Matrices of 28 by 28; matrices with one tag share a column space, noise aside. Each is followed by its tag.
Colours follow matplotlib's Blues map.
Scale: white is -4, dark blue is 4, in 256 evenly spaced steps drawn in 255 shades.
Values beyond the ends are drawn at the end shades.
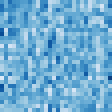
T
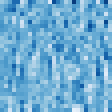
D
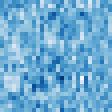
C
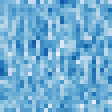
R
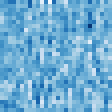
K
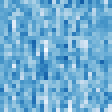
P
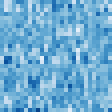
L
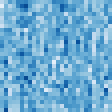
T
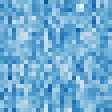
T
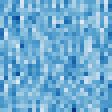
T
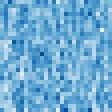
P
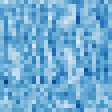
R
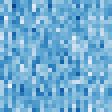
T
